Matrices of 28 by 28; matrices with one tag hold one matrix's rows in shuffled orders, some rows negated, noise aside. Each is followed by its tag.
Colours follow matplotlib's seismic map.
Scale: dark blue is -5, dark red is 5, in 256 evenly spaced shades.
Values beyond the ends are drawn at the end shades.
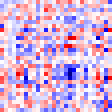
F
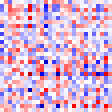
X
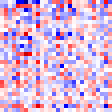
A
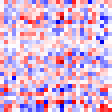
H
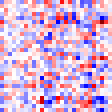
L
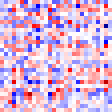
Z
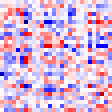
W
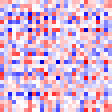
X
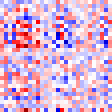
A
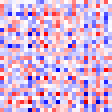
X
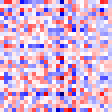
H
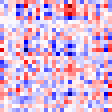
F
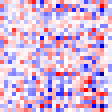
L
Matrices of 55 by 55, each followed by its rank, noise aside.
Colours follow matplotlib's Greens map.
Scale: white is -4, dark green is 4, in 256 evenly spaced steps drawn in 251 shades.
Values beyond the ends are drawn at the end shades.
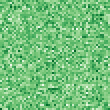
twelve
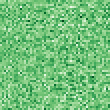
twelve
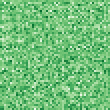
twelve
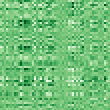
three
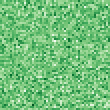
twelve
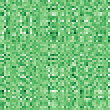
four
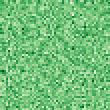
twelve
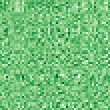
eight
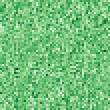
twelve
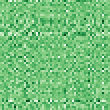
four
